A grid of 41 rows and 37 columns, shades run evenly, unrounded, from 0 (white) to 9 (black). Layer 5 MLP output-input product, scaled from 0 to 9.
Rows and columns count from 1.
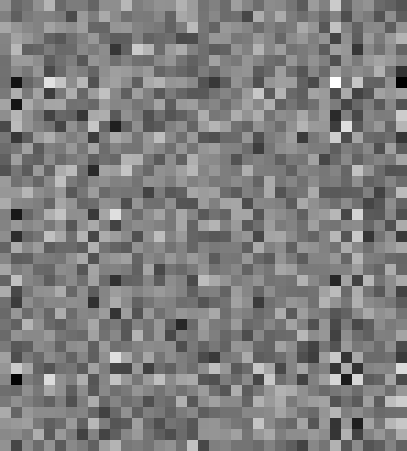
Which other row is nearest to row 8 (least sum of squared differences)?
22
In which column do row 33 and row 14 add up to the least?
11
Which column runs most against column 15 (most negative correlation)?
2
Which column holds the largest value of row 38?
10
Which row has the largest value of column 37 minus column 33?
8
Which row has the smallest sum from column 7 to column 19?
35
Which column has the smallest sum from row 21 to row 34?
30
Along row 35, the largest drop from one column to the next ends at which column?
33
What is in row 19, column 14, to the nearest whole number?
5
